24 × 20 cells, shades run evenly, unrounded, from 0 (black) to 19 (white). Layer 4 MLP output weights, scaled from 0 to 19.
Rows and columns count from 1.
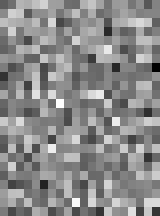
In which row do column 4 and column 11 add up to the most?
1
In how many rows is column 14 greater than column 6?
10
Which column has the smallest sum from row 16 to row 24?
11
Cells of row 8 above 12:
3
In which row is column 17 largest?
24
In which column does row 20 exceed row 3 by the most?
20
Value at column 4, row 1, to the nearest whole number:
13
